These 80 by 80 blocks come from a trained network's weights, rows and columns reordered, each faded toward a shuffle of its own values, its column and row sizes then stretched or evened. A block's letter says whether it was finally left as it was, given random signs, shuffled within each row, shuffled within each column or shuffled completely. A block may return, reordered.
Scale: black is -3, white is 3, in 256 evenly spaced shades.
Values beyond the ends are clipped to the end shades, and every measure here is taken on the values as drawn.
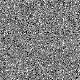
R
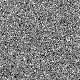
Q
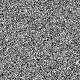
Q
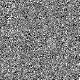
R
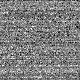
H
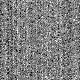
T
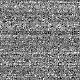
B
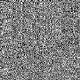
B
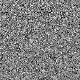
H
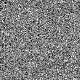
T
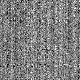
B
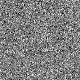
H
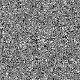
R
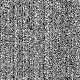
T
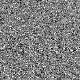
H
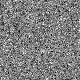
Q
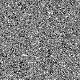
H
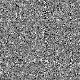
R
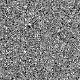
T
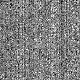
B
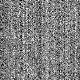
B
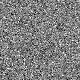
Q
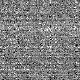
B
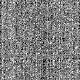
B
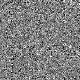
R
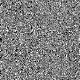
R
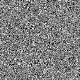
H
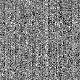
B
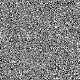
R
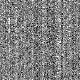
B
